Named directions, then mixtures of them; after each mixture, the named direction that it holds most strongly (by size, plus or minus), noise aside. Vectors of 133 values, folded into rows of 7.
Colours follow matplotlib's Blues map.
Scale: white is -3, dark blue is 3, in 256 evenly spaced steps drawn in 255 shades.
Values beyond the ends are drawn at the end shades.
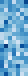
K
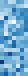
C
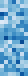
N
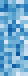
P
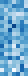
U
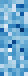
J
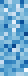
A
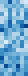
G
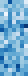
G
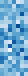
J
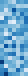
C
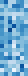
U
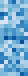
N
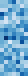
N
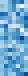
J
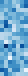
K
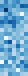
N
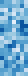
A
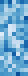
P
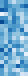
N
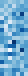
J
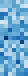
N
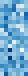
J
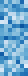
U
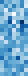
A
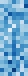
U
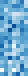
U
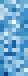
C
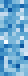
P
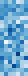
P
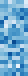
C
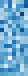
J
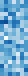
N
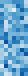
K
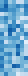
P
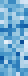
G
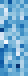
K
